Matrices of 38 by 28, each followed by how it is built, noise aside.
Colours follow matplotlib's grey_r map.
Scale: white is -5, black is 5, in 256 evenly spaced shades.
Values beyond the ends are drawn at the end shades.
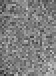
smooth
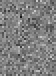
noise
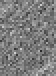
Hankel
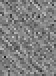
Toeplitz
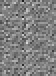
repeating rows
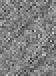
Hankel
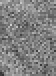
smooth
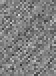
Hankel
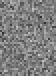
noise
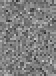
noise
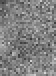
smooth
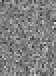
noise
